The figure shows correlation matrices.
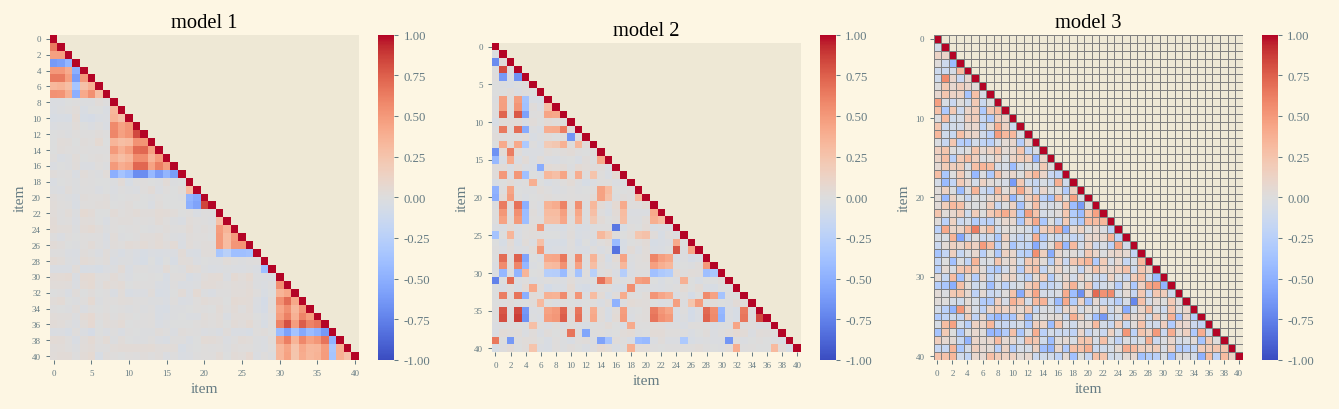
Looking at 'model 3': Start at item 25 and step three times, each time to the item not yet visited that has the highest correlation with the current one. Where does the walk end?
31
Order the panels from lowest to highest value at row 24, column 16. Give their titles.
model 2, model 1, model 3
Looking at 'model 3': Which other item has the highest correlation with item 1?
5
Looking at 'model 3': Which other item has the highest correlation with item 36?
2
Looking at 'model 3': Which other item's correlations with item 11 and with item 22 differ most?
32
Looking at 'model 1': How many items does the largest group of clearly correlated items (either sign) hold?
11
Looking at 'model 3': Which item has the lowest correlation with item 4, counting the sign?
38
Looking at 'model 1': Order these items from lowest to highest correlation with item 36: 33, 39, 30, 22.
22, 39, 30, 33
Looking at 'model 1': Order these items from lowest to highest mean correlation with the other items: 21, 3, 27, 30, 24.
3, 27, 21, 24, 30
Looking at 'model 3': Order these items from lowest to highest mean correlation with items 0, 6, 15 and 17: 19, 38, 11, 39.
39, 19, 38, 11
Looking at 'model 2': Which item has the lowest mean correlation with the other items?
4
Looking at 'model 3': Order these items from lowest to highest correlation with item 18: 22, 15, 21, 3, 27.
21, 22, 15, 27, 3
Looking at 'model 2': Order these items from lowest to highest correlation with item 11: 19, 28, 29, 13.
19, 13, 29, 28
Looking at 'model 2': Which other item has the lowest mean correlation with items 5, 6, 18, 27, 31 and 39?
16
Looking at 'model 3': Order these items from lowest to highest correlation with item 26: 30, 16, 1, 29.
29, 1, 30, 16
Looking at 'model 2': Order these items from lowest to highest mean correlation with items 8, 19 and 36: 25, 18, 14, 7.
18, 25, 14, 7
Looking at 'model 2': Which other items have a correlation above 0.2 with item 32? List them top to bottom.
5, 18, 37, 40
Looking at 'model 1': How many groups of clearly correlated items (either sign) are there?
6
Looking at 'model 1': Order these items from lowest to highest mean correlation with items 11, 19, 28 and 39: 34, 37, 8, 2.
37, 2, 34, 8
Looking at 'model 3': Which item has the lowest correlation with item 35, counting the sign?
22
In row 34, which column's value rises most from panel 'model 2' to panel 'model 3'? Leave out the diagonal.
3
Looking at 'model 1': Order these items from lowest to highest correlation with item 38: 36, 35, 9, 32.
9, 32, 35, 36
